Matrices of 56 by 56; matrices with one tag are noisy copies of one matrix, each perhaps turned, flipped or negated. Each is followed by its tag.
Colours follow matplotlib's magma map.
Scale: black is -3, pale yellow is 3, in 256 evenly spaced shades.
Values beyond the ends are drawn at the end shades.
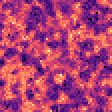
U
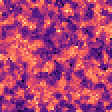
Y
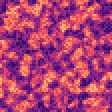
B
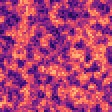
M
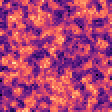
Y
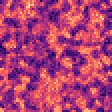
Y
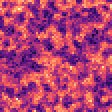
Y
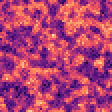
U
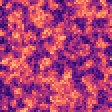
Y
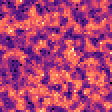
M
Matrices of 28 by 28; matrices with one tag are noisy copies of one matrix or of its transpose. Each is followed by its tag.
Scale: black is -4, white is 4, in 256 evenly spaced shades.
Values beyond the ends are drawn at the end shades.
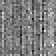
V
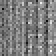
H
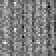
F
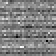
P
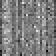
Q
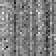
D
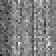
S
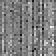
V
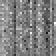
D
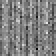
P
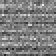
F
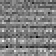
H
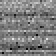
D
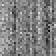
D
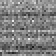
D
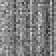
D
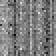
D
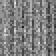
F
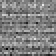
F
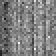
S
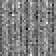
P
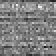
Q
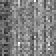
S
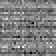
P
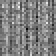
P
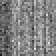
S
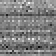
D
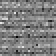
P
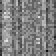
Q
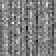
P
